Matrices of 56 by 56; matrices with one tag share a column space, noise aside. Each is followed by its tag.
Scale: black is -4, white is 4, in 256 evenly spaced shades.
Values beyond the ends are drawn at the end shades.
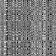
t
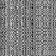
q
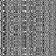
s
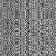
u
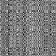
s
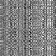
q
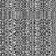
u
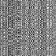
q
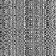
q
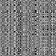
s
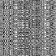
q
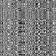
u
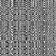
t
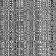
t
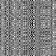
q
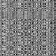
u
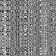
s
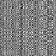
q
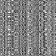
s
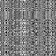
u
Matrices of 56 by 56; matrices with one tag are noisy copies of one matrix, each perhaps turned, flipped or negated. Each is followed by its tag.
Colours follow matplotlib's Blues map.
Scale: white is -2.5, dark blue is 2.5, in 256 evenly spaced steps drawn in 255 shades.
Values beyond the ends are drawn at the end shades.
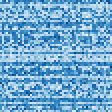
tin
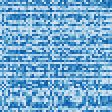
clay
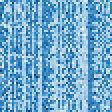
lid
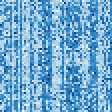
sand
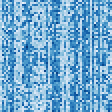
sand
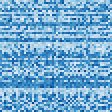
lid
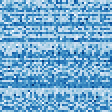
lid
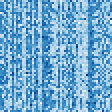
lid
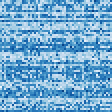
sand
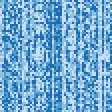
tin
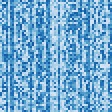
tin
